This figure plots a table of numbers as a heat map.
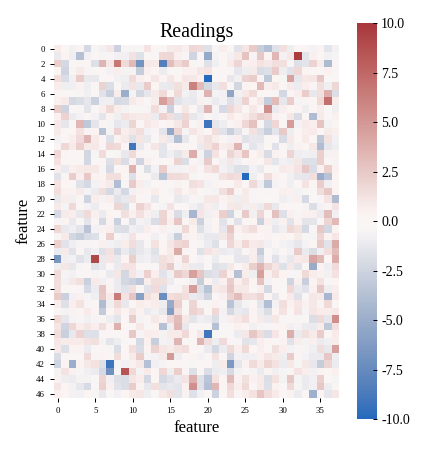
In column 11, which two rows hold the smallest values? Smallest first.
2, 33
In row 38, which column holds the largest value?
31
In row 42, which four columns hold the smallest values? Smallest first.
7, 23, 2, 12
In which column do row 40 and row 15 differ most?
37
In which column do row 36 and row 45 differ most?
18
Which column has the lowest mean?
20
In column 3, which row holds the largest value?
10
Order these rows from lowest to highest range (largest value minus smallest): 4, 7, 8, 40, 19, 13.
19, 40, 8, 7, 13, 4
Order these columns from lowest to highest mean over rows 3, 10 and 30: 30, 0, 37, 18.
30, 37, 0, 18
